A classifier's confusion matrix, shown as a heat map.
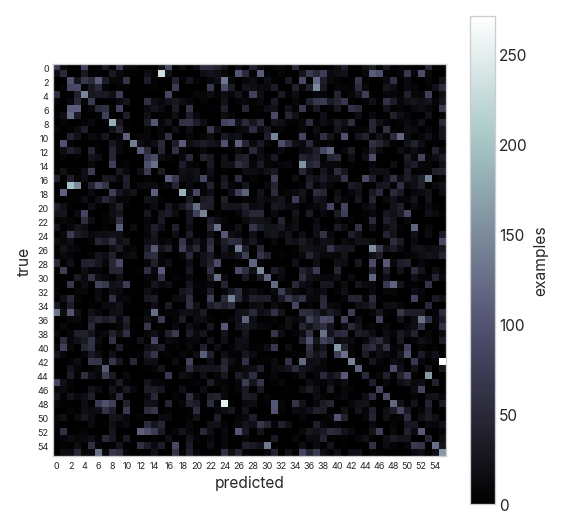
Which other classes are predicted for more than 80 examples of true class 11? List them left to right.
1, 18, 24, 26, 32
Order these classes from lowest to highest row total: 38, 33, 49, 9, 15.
9, 15, 49, 38, 33
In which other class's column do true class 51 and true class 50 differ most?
40
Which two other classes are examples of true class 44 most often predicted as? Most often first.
53, 41
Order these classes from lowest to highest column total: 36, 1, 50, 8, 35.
1, 50, 36, 35, 8
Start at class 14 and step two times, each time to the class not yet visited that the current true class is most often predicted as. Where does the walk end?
0
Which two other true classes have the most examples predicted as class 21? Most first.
41, 16
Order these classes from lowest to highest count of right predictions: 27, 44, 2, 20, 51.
51, 44, 27, 2, 20
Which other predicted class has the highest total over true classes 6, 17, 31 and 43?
2
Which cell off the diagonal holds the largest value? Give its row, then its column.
42, 55
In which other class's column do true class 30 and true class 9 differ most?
23
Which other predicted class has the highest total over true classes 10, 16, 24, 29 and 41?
31
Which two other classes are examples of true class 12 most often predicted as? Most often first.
39, 38
